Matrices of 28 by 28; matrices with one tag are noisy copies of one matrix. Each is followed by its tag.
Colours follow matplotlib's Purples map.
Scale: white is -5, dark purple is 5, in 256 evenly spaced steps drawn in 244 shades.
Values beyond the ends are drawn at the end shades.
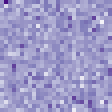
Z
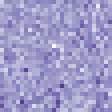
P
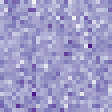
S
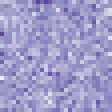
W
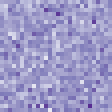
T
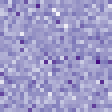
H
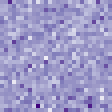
T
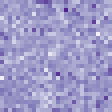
W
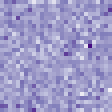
S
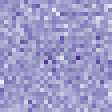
H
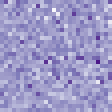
H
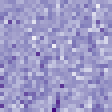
P
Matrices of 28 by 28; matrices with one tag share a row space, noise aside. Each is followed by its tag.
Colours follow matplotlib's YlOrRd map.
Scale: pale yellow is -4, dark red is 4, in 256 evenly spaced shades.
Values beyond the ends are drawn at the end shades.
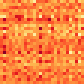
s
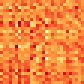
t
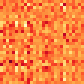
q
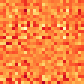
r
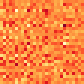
q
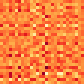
t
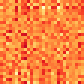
r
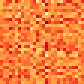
t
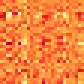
r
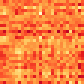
s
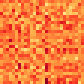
t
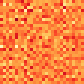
q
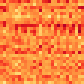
s
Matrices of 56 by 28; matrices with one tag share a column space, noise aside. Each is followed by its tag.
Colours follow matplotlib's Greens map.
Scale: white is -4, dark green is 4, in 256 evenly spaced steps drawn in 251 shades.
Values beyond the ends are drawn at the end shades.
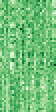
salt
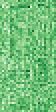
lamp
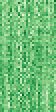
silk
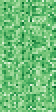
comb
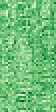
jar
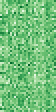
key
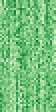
salt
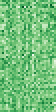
lamp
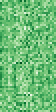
comb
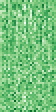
jar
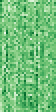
silk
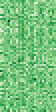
key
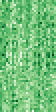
salt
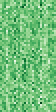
lamp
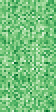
key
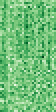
lamp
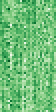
salt
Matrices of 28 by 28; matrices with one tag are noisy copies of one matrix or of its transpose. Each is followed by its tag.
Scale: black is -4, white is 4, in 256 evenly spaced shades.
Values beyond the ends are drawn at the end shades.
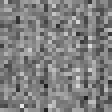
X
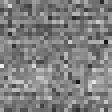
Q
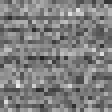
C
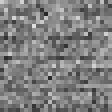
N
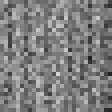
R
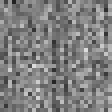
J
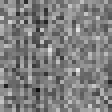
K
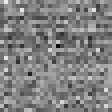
K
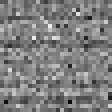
X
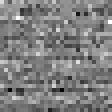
N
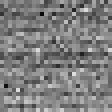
J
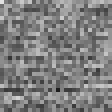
N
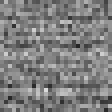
X
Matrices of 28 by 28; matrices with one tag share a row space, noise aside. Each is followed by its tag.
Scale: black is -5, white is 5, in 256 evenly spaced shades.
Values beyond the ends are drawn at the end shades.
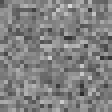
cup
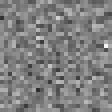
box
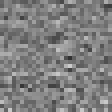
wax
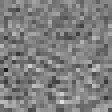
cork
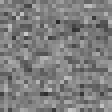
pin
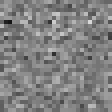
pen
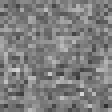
cork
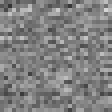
wax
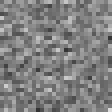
pen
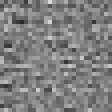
pen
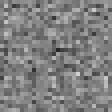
cork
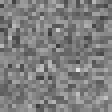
box
